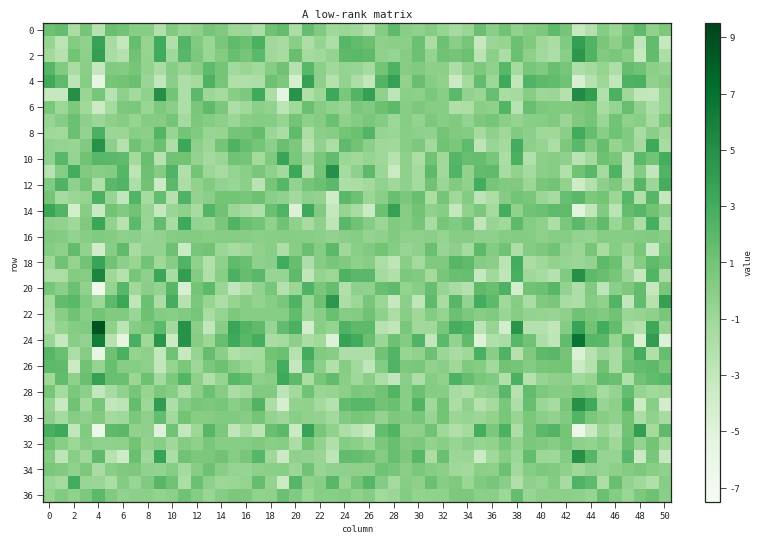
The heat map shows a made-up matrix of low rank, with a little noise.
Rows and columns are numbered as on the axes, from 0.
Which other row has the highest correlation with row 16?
26
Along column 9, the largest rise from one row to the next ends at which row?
5
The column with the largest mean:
43
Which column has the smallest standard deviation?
29
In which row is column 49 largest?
24
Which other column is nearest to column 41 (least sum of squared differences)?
40
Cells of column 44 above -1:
28
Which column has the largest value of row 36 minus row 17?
4
